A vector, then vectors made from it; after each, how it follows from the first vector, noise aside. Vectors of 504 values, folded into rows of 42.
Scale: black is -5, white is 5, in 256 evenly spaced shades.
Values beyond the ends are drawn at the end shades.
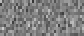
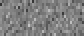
partly zeroed.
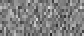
reversed.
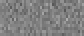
wrapped around, negated, shrunk.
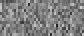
reversed.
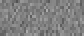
wrapped around, negated, shrunk.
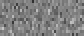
partly zeroed.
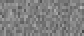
reversed, shrunk.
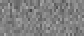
wrapped around, negated, shrunk.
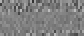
partly zeroed.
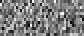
negated, scaled up.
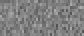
reversed, shrunk.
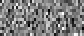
negated, scaled up.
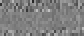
partly zeroed.
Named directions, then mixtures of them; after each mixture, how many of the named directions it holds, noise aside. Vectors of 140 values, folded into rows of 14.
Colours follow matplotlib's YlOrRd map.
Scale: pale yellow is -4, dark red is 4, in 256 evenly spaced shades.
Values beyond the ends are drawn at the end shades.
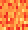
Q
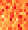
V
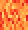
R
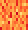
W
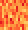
three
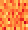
two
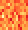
two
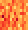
one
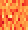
two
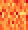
three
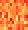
three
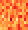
two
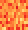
one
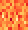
three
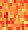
two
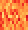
one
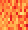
three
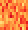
four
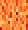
one
